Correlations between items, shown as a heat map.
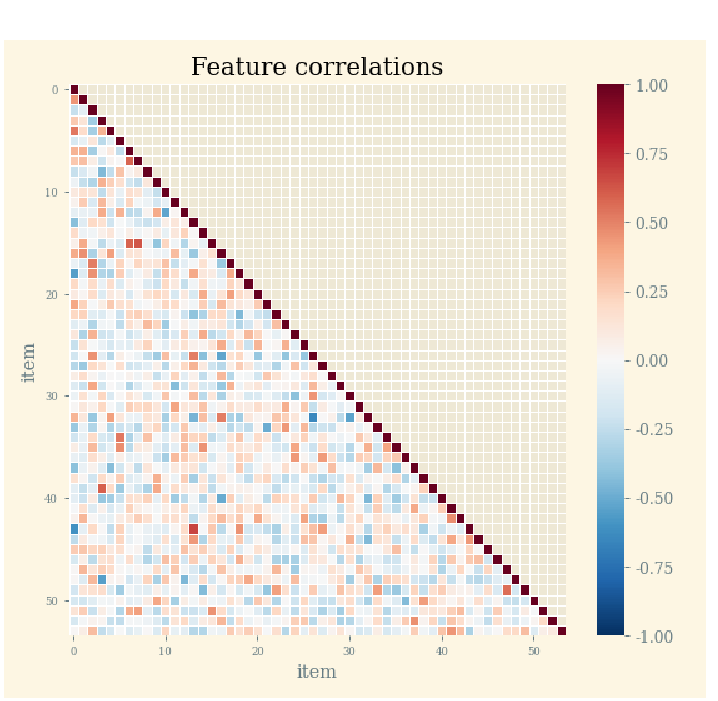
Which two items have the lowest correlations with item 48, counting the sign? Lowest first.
3, 12
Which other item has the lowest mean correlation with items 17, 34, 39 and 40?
16
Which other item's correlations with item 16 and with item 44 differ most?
32
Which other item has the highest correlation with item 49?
47
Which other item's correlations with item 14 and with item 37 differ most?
35
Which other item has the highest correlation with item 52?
37
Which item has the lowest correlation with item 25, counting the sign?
26
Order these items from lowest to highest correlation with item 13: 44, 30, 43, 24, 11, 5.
24, 5, 11, 30, 44, 43
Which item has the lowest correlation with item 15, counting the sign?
9
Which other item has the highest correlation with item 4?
0
